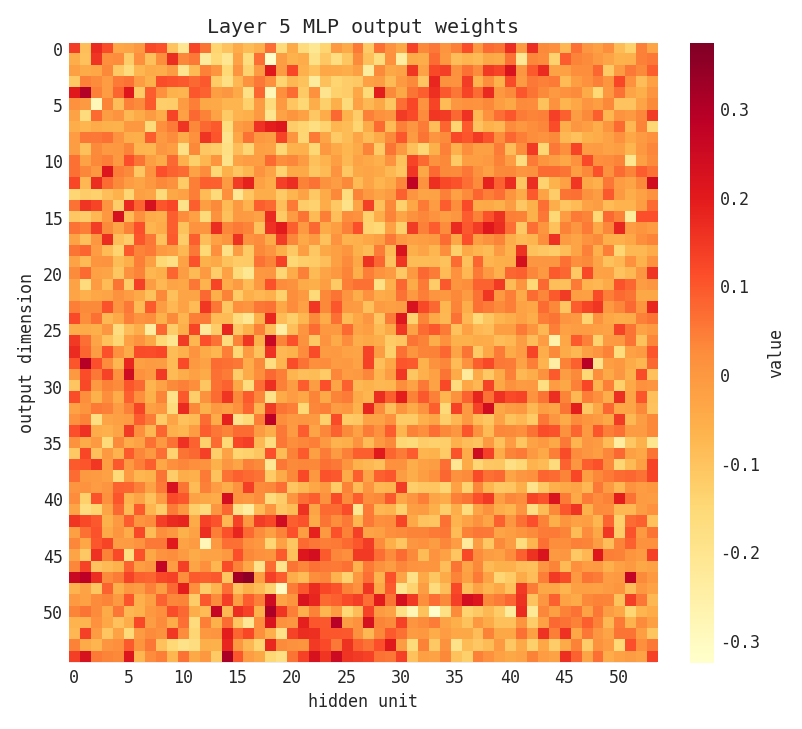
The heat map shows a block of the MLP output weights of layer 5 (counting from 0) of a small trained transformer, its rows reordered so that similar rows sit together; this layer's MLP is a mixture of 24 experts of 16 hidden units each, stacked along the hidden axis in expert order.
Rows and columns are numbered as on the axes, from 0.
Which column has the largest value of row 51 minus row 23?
27
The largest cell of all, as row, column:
47, 16
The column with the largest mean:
0
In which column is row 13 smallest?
15
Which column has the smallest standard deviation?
52
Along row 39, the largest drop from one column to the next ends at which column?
31
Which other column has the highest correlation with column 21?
23
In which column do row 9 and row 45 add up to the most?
42
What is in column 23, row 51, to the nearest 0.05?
0.1
